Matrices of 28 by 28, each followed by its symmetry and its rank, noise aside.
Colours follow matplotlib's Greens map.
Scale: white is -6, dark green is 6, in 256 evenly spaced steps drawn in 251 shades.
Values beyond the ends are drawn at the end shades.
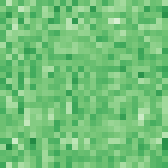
no symmetry, rank six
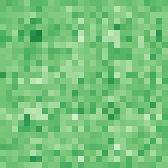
symmetric, rank four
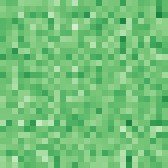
antisymmetric, rank six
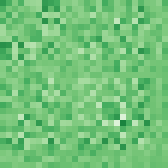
symmetric, rank four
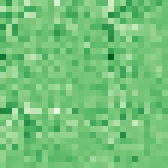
antisymmetric, rank four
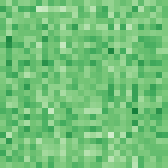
antisymmetric, rank six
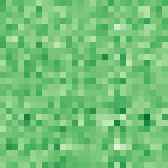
antisymmetric, rank four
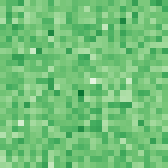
antisymmetric, rank eight
